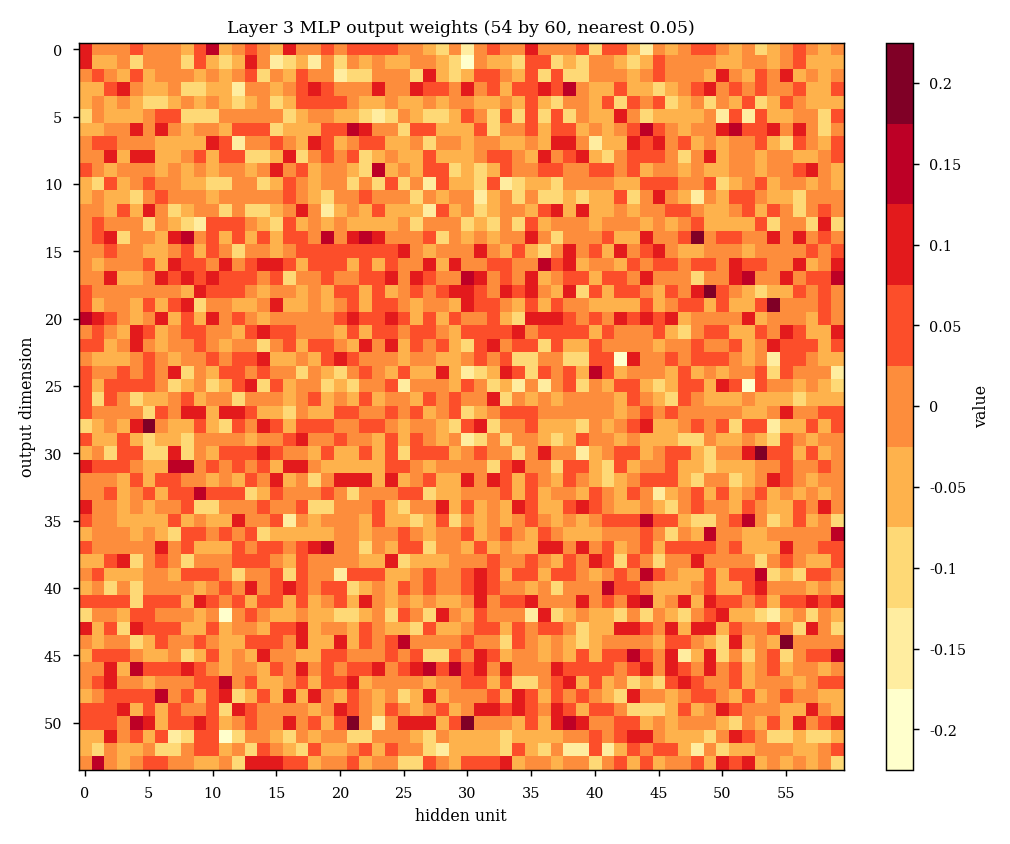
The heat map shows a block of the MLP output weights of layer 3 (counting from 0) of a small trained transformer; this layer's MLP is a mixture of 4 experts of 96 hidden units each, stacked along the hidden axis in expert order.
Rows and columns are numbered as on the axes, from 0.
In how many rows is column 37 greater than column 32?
15
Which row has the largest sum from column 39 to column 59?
41
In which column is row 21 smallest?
47
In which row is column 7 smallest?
51
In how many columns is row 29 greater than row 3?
17
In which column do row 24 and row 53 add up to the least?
59
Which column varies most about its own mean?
30
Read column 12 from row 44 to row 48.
-0.05 0 0 0 -0.1
